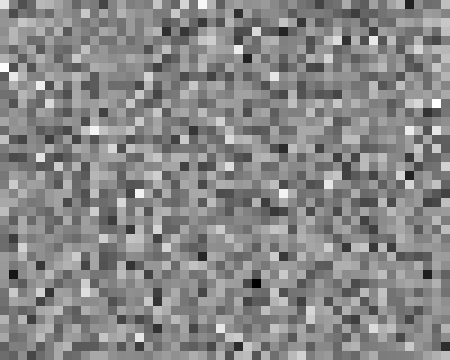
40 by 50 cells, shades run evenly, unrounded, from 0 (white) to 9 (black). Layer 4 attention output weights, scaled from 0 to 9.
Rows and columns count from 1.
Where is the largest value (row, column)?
32, 29
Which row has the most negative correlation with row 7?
39
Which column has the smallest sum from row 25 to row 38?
31
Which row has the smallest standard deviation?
14
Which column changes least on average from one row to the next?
13
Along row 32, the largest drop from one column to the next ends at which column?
30
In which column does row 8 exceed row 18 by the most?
18
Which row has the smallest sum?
12
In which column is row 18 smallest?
5
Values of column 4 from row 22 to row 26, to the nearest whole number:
4 5 4 5 4
